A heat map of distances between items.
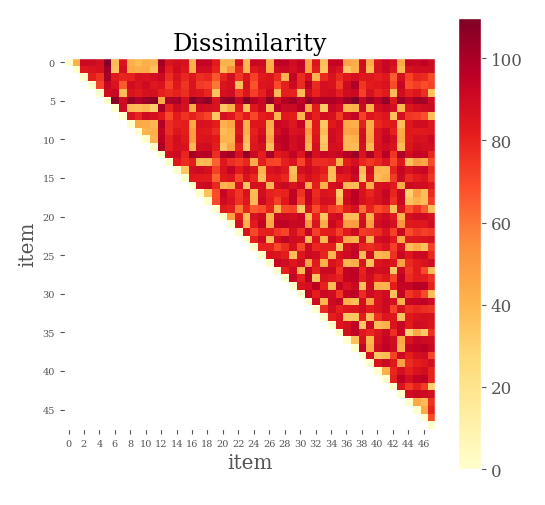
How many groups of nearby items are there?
7
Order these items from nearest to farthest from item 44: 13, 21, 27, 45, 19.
13, 45, 19, 27, 21
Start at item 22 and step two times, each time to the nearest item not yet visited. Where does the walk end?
19
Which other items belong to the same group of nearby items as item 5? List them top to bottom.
12
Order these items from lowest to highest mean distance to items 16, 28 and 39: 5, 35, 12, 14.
35, 14, 12, 5
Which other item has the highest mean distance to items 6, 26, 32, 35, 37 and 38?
5
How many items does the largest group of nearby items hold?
18
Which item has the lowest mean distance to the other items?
33
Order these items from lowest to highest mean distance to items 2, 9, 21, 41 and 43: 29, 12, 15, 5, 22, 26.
26, 15, 29, 22, 12, 5
